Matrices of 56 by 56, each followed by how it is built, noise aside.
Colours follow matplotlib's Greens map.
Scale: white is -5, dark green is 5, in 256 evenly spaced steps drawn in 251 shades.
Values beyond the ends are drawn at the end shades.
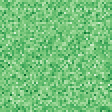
repeating columns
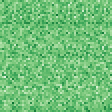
repeating columns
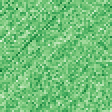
Hankel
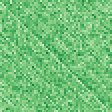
Toeplitz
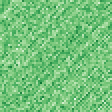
Hankel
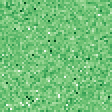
sparse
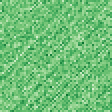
Hankel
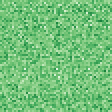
repeating columns
